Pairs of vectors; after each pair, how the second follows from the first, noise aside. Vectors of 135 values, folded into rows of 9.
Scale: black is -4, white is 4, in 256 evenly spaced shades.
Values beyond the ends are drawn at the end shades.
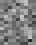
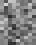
reversed, negated.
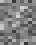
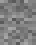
wrapped around, shrunk.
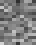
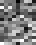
scaled up.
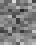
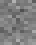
shrunk.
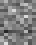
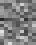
wrapped around.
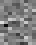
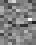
reversed, negated.
